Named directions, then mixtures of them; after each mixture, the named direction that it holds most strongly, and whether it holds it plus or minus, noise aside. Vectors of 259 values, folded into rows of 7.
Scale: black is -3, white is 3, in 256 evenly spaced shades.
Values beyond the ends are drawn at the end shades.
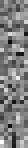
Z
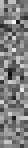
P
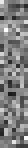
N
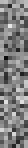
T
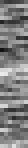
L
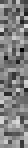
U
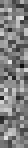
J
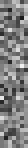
J, minus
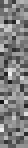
P, minus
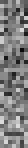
U, plus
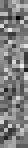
J, minus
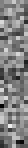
Z, minus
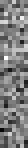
T, minus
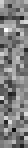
N, plus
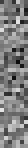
U, plus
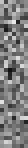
P, plus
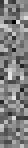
P, minus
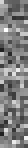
N, plus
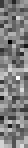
Z, plus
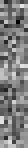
J, minus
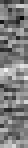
L, plus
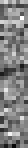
L, minus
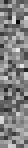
J, minus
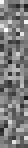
N, plus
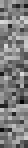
T, minus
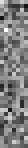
N, plus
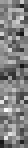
J, plus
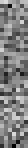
T, plus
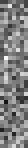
T, minus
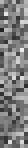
U, minus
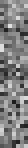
N, minus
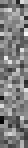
U, minus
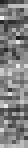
L, plus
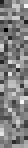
N, minus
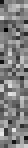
N, minus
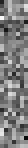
N, minus
